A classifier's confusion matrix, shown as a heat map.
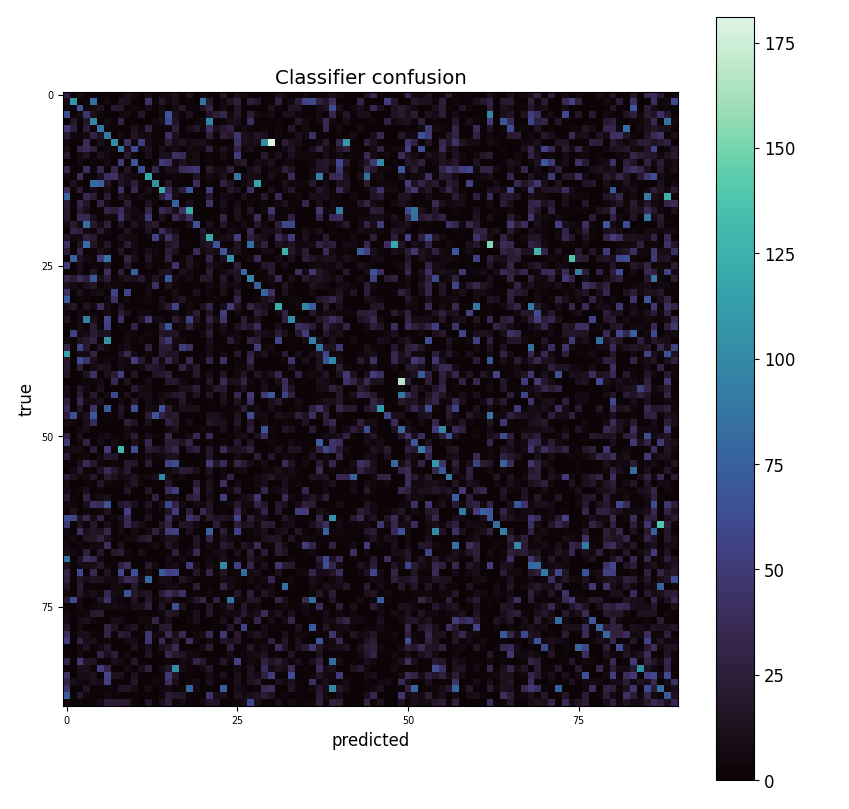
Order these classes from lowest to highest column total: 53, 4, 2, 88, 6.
2, 4, 53, 6, 88
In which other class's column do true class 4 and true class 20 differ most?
21
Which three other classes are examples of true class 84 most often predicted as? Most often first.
16, 54, 5
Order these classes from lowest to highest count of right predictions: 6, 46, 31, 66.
6, 66, 46, 31
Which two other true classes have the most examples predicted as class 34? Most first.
61, 26
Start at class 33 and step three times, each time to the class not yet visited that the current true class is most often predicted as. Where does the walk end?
39
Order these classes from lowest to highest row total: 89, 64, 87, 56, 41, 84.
89, 84, 56, 41, 64, 87
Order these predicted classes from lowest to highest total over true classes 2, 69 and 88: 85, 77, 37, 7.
77, 7, 37, 85
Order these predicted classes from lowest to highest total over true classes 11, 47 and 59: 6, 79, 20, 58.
20, 6, 79, 58
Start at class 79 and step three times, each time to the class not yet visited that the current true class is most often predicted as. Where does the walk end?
48
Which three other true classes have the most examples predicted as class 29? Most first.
7, 49, 44
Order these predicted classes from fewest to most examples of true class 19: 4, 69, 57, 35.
35, 69, 4, 57
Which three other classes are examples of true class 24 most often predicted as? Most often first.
74, 6, 1
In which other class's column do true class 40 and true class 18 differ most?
85
